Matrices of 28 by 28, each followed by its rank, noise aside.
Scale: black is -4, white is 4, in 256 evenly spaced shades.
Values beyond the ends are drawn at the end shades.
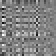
two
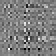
three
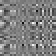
two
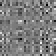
three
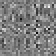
five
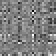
two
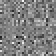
four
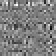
three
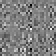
three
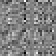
three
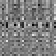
two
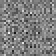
five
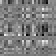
two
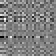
two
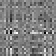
two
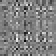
two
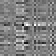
two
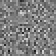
five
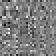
five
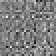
four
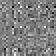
five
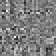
four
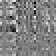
three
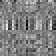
two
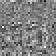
five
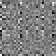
two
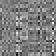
two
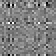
two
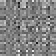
four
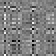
two
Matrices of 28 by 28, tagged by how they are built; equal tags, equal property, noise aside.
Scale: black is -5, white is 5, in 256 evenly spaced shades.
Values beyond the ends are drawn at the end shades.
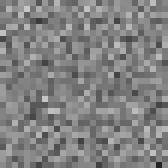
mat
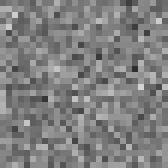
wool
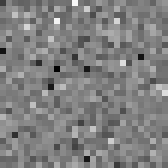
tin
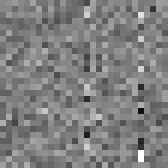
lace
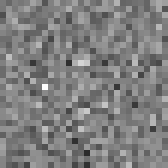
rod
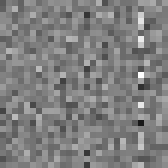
lace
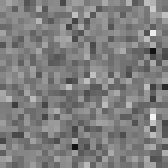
lace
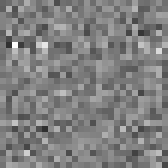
rod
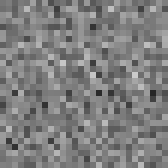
mat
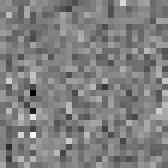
lace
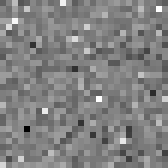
tin
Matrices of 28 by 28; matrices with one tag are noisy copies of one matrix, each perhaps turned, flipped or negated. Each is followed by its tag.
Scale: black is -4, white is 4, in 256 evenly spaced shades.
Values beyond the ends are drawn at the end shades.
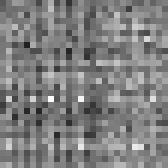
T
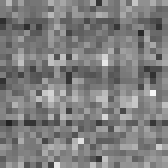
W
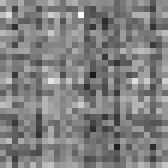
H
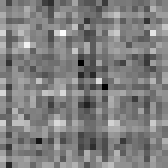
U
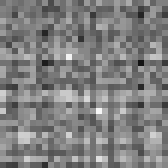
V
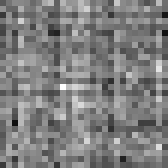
U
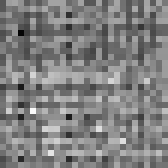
T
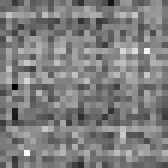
H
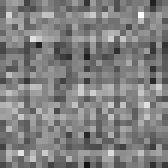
H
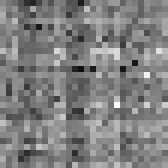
W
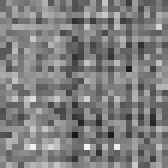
T
